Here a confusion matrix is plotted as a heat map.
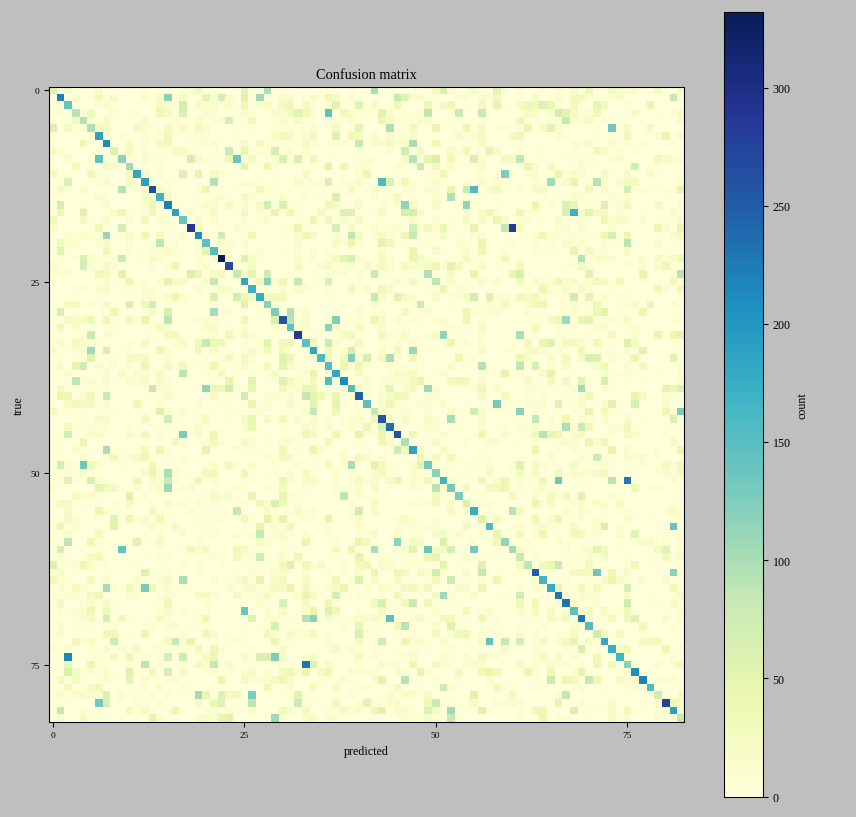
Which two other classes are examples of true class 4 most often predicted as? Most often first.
67, 23
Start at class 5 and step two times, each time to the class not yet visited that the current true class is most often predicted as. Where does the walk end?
69
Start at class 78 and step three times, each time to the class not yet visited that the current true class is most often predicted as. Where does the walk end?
33
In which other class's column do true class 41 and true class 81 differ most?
58
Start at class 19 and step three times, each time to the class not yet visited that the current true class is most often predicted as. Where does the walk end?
45
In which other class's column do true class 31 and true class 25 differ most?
28
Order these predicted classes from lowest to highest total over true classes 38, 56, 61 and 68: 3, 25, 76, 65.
76, 65, 3, 25
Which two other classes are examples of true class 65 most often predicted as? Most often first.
12, 7
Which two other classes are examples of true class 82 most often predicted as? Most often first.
29, 52
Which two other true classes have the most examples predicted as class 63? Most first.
43, 36
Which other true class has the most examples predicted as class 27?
1
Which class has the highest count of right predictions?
22
